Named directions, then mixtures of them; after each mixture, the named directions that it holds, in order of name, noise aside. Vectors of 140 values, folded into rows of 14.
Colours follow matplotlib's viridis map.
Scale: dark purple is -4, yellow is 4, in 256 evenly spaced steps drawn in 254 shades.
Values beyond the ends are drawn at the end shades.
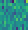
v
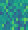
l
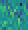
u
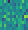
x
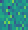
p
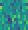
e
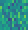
e, p.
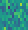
p, u.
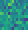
l, p.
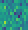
l, u, v.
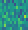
u, v, x.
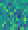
l, u.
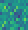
l, u.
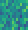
l.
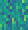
e, l, x.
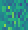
p, u, x.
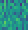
u, v.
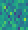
l, u.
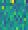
v.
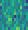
e, v.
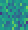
l.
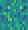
e, p.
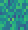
l, x.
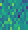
e, u.
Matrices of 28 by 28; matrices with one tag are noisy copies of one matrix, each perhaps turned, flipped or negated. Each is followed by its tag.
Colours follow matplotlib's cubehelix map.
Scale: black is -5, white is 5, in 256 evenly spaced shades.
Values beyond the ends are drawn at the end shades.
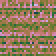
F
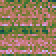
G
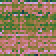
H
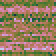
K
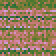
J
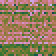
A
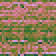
H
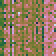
A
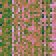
A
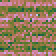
K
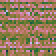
F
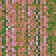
J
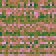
F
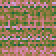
J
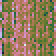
H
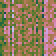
A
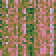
G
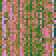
H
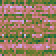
K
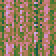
K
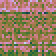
A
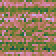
K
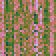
K
